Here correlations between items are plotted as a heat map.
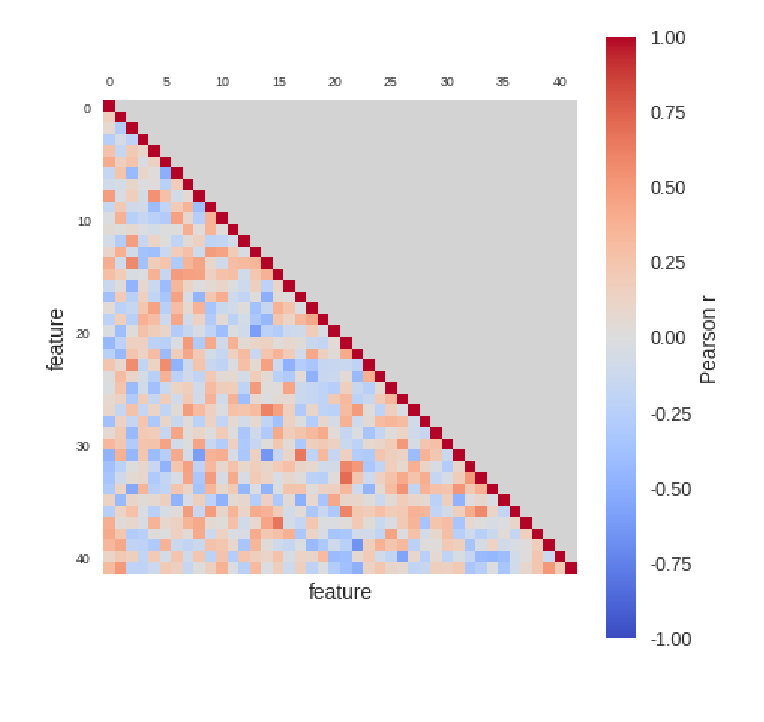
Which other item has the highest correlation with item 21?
33
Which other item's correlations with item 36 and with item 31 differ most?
14
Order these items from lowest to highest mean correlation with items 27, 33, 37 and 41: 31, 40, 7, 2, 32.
31, 40, 2, 32, 7
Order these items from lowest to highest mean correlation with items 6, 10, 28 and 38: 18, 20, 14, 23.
20, 23, 14, 18
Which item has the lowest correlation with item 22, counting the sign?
39
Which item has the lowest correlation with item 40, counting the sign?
26
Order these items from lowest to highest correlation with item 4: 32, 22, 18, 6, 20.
32, 6, 20, 22, 18
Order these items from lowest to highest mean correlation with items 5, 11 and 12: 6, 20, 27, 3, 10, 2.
6, 10, 3, 20, 27, 2
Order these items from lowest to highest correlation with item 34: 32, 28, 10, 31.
10, 32, 28, 31
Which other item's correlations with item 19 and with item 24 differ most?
18
